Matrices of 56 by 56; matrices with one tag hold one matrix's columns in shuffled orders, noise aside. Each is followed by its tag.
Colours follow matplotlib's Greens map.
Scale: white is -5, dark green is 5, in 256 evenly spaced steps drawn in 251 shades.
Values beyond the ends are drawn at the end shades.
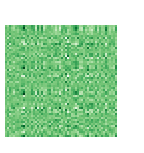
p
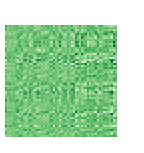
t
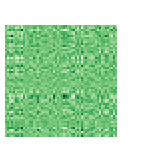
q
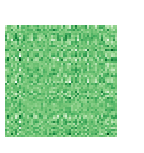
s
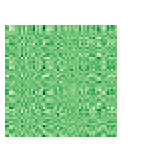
p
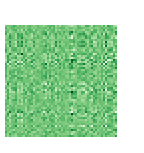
t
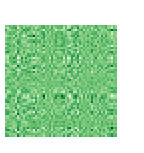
q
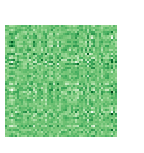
t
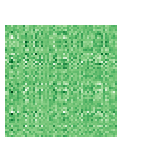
t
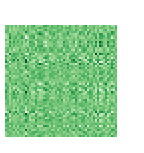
t
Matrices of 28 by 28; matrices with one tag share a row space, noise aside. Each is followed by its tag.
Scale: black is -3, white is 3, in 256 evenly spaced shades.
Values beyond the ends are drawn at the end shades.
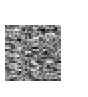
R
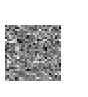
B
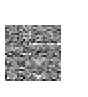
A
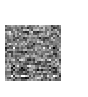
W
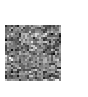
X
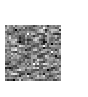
R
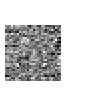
X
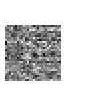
A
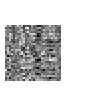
A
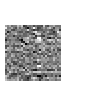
A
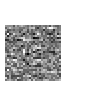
A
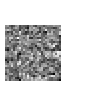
X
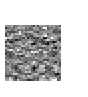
R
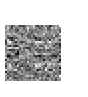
B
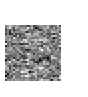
W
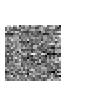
X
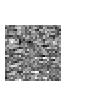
R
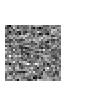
W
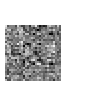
A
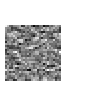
R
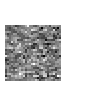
R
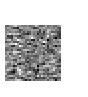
R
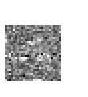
W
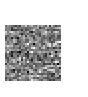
X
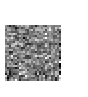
B
